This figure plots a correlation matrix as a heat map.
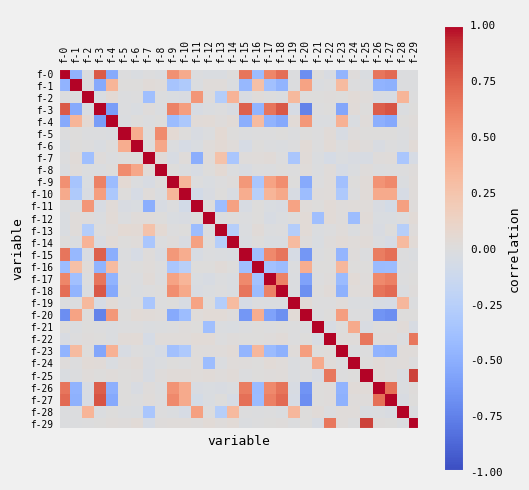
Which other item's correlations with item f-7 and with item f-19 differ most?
f-11
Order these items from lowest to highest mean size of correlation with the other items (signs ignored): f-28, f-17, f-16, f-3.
f-28, f-16, f-17, f-3
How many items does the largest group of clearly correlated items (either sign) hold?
14
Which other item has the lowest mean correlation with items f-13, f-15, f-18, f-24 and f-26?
f-20
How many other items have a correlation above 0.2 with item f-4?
4
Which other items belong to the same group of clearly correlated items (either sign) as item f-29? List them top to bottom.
f-22, f-25
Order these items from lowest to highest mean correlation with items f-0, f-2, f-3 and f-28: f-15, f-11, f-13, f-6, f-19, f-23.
f-23, f-13, f-6, f-19, f-11, f-15
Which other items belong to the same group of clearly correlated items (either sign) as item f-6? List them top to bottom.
f-5, f-8
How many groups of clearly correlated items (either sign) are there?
5
